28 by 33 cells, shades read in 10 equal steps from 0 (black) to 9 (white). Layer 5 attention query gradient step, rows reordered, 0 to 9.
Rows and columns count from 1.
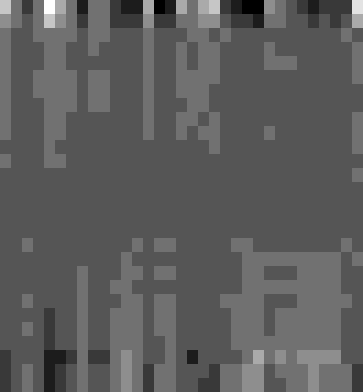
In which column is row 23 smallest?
5
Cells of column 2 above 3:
2
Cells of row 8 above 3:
9
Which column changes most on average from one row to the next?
33
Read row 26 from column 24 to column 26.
6 4 5
